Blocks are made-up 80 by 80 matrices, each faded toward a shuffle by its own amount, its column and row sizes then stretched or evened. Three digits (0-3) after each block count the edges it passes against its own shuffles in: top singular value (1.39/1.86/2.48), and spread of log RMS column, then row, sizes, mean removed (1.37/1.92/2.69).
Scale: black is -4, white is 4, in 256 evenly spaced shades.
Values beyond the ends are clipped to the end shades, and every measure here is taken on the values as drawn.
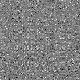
2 0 0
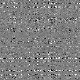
2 2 3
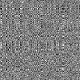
3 2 2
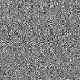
2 1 1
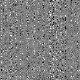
0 3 1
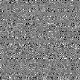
2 1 3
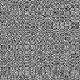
3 0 0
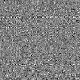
2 0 2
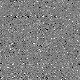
1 1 2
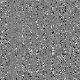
1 3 0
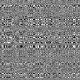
3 2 3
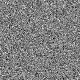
0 0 0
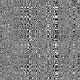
3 3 2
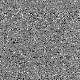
1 0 2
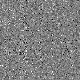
1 1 1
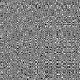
3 2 2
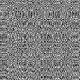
3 1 1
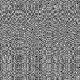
3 1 1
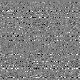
2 0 3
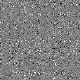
0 2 2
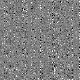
1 3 1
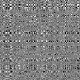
3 2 3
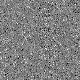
1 1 0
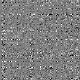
0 3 3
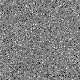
1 0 0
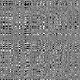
3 3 3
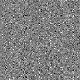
2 2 0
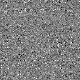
0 1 2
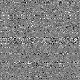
2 0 3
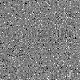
2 0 0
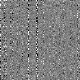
2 3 1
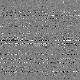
2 1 3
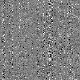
2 3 0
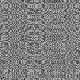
3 1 0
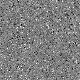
0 1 0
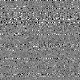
2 0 3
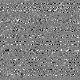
1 0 3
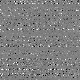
0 0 3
